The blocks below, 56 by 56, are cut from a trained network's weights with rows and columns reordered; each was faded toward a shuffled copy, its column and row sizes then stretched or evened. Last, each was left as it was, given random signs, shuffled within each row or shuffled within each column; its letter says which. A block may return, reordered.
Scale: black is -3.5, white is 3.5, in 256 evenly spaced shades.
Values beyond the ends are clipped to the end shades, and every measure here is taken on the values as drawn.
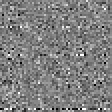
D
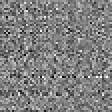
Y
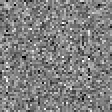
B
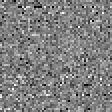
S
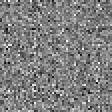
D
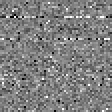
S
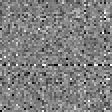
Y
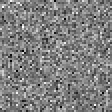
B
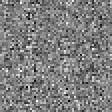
D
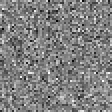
D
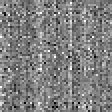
Y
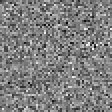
S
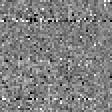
D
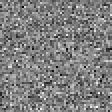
S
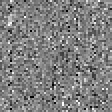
B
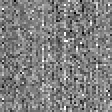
B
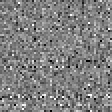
D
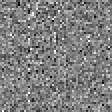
B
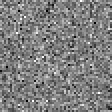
B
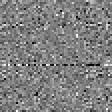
Y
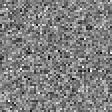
S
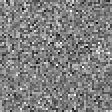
S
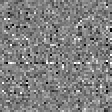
D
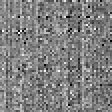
Y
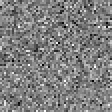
S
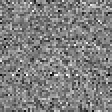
S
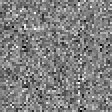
B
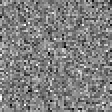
B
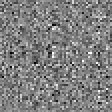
Y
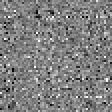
D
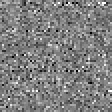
S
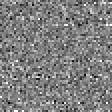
S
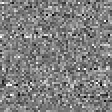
S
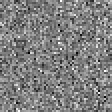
B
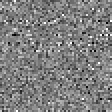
S
